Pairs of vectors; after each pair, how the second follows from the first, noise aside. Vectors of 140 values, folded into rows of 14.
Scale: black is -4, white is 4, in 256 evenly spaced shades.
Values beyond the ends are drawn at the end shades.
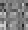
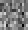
copied.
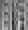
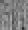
shrunk.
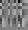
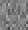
reversed, shrunk.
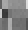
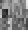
copied.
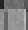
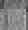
shrunk.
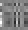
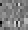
negated, partly zeroed.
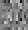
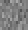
shrunk.
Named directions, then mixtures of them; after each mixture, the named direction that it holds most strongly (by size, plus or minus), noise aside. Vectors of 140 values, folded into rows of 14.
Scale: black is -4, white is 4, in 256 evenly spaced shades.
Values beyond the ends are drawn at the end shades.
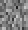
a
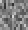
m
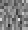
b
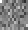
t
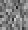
a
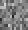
m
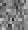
a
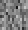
a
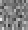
b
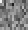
m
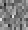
m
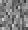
a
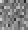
t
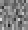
b
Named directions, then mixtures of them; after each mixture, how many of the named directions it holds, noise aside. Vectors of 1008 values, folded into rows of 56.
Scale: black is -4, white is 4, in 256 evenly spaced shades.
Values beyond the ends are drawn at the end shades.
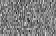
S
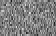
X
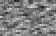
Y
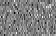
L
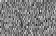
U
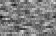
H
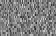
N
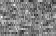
two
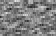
one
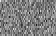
one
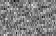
four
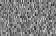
one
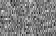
three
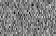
two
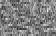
three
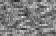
two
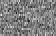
two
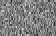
one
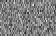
two
